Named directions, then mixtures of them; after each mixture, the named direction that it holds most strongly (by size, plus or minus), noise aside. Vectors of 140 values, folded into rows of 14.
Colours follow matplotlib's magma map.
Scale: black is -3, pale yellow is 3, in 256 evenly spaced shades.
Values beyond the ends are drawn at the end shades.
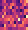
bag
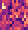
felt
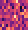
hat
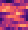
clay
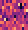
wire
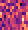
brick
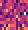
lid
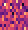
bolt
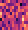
brick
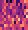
bag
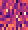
lid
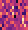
brick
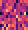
lid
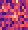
hat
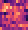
clay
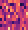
brick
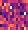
bolt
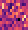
felt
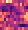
clay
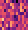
hat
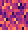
wire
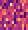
bolt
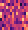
brick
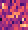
felt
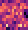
clay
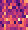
bag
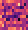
bag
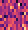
lid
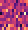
lid
